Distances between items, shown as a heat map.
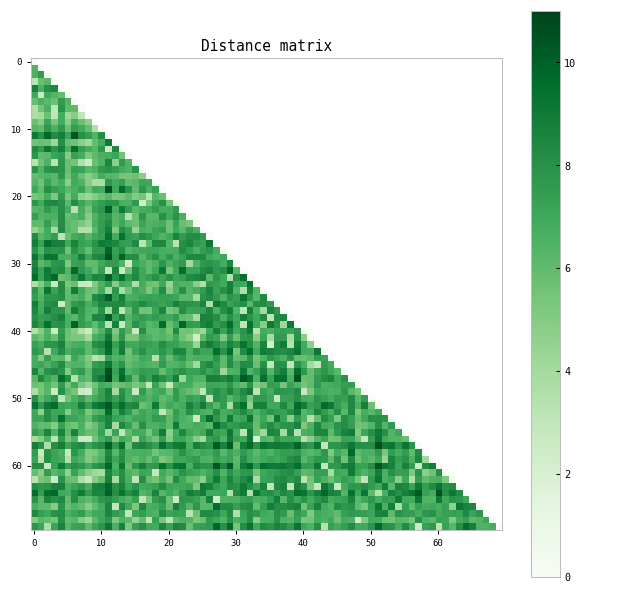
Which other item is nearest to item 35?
42
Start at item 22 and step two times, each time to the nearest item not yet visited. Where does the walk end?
47
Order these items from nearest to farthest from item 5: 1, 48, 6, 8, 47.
1, 8, 48, 6, 47
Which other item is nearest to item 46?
28
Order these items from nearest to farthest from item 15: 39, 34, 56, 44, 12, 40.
40, 56, 12, 44, 34, 39
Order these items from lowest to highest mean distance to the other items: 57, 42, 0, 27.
0, 42, 27, 57
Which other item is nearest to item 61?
18
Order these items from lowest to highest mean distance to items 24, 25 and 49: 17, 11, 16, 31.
17, 16, 31, 11
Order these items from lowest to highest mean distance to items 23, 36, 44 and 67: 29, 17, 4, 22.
4, 17, 22, 29
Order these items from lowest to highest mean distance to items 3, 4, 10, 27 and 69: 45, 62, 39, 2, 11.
62, 2, 45, 39, 11
